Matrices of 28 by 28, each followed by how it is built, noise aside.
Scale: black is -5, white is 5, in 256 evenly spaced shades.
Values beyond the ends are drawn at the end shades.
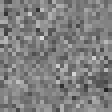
block diagonal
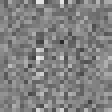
low rank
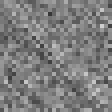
Toeplitz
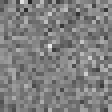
upper triangular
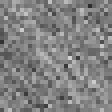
Toeplitz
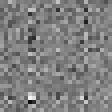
low rank
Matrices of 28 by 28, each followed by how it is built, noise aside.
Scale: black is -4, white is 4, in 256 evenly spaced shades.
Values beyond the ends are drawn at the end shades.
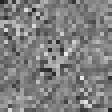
block diagonal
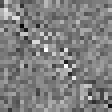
banded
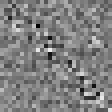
banded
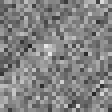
Hankel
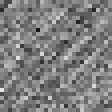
Hankel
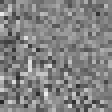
lower triangular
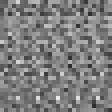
repeating columns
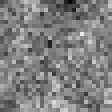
smooth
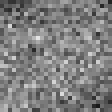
smooth
